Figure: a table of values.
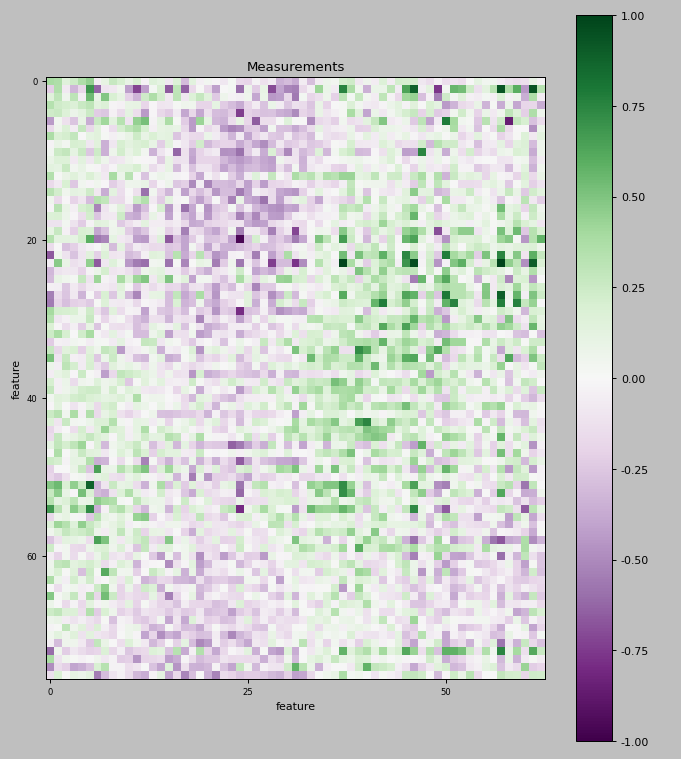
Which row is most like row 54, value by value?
51
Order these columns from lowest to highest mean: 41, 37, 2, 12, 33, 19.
19, 12, 33, 2, 41, 37
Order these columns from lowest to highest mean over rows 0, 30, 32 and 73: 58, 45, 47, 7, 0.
7, 47, 58, 45, 0
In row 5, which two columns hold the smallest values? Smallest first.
58, 26
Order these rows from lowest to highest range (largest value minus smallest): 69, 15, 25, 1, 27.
69, 15, 25, 27, 1
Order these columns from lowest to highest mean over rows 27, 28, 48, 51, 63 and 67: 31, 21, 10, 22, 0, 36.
21, 31, 22, 10, 0, 36
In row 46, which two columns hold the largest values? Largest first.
47, 4
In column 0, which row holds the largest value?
54
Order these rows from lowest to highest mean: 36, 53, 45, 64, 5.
64, 5, 53, 36, 45
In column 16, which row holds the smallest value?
9
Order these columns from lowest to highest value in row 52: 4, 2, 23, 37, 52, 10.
23, 2, 52, 10, 4, 37
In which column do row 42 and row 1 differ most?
57
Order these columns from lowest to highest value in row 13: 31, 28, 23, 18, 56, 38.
18, 23, 28, 31, 56, 38
